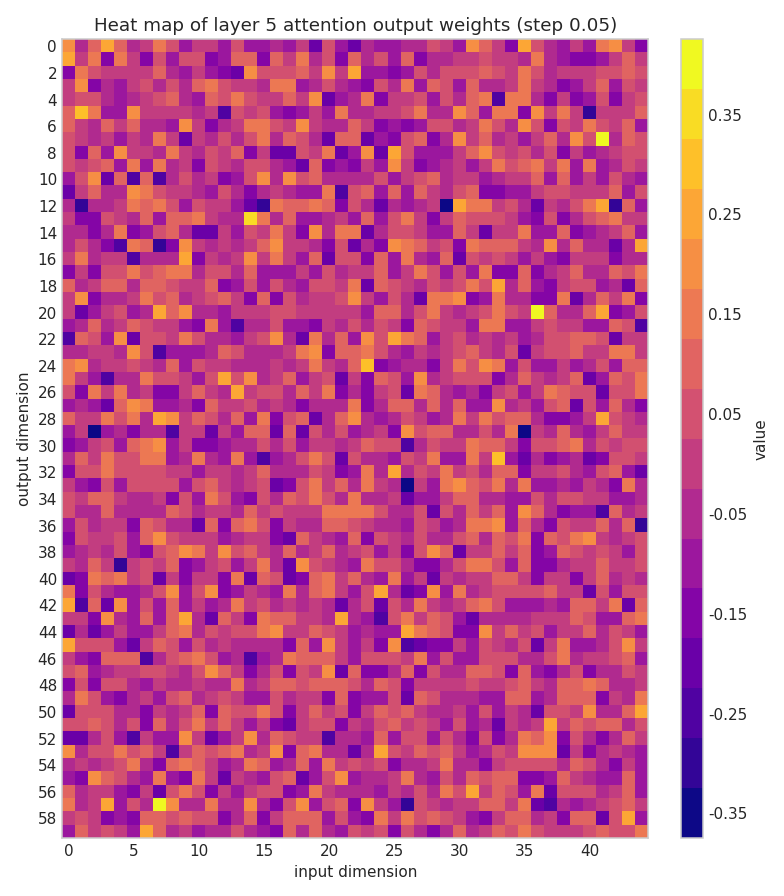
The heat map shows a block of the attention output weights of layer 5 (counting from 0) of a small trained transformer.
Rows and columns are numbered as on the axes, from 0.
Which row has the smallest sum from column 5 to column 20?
29
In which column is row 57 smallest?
26
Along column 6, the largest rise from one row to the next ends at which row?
47
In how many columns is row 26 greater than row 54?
16
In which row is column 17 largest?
10
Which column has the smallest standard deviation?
34
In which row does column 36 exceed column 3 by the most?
20
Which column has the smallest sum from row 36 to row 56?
5
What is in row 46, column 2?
-0.15
